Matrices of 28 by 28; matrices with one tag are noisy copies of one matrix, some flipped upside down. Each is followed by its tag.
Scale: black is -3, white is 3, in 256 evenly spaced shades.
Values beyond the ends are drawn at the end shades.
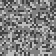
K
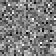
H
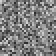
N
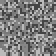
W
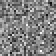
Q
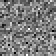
K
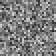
W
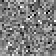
W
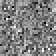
H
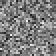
Q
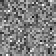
W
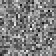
W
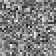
N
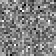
N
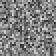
W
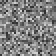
Q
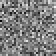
N
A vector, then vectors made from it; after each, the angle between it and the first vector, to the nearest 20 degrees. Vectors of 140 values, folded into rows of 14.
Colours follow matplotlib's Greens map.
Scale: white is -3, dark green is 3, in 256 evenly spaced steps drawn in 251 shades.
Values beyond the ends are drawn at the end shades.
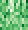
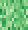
80 degrees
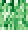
120 degrees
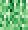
160 degrees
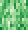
60 degrees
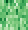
80 degrees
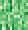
100 degrees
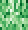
20 degrees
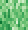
60 degrees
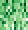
80 degrees
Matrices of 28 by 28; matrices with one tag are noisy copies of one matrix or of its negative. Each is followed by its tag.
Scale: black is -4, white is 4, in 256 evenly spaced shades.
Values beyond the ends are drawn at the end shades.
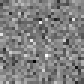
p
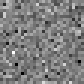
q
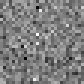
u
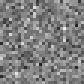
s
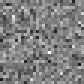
q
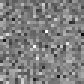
u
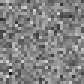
q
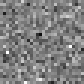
q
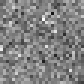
p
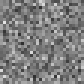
s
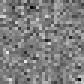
p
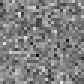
p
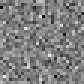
s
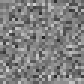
s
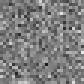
s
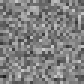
s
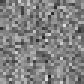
p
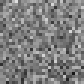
u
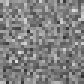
u
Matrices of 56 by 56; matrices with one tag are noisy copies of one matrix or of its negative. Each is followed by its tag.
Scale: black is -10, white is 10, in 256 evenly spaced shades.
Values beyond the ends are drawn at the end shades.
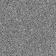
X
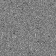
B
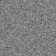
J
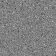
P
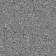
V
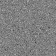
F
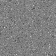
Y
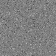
X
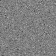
J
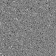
X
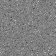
Y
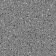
B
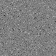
F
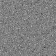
P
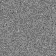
P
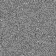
B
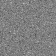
B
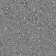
V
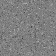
B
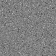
P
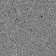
X
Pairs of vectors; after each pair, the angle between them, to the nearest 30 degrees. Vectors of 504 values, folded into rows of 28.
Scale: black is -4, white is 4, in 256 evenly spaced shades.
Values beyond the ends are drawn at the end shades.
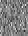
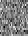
30 degrees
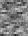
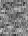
30 degrees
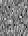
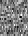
150 degrees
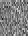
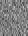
60 degrees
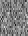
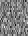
30 degrees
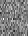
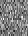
30 degrees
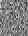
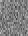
60 degrees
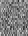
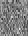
60 degrees
